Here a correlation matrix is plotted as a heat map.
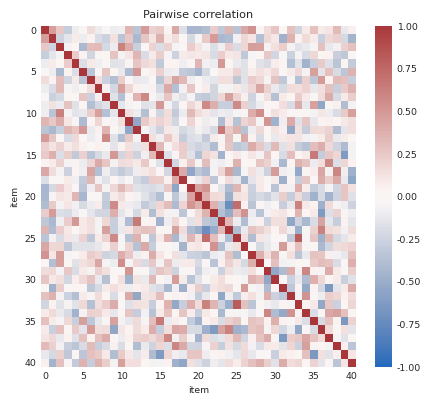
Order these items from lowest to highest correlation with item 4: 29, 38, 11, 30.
38, 29, 11, 30
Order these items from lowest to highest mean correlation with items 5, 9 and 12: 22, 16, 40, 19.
19, 16, 22, 40
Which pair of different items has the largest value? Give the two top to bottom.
25, 33
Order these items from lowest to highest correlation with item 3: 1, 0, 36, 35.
0, 1, 36, 35
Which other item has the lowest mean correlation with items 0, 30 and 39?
3
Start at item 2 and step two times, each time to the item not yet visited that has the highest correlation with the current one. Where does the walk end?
28
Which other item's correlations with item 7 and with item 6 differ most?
17
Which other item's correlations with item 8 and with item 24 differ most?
33
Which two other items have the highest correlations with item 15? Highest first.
35, 9
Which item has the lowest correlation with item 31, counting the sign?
37
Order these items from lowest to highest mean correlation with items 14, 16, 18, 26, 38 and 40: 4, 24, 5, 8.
4, 5, 8, 24
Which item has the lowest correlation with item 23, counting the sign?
32
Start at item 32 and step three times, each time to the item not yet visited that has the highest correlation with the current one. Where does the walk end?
11
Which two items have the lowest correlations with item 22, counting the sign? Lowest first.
36, 24
